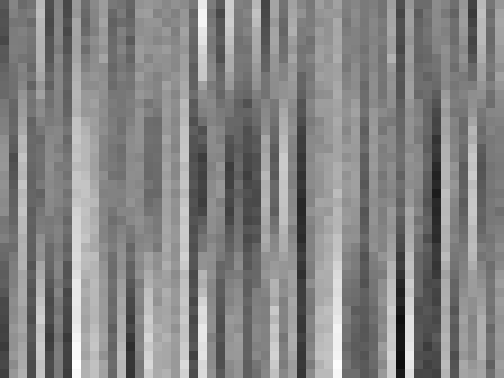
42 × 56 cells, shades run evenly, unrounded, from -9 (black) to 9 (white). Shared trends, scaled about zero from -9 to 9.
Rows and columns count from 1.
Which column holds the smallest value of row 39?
45
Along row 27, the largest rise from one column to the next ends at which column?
50
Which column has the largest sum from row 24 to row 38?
9
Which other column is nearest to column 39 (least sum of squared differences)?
42
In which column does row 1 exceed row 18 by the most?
23
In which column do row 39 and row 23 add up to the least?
34
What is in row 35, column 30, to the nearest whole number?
0
